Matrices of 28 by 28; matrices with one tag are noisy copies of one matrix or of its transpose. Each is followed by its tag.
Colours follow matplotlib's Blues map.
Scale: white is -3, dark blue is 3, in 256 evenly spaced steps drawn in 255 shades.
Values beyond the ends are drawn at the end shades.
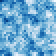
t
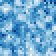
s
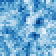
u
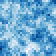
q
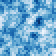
u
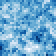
q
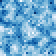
t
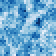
u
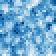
s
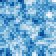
t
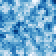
s
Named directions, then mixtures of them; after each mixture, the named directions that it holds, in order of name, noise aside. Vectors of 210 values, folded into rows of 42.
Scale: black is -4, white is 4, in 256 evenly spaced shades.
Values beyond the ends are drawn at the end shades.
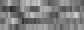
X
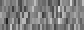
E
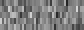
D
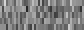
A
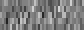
E.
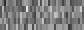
A.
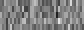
A, D, E.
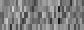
E.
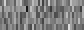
A.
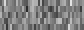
A, E.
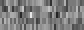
D, X.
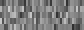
D.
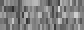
E, X.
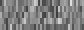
A, E.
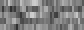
A, X.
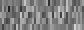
A, D, E.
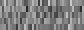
A.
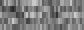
A, E, X.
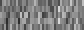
E.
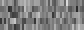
D, X.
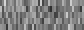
A.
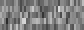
E, X.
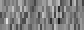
E.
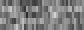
A, D, X.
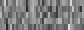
A, E.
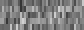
A, E, X.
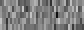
A, D, E.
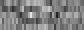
D, X.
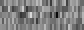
A, D, X.
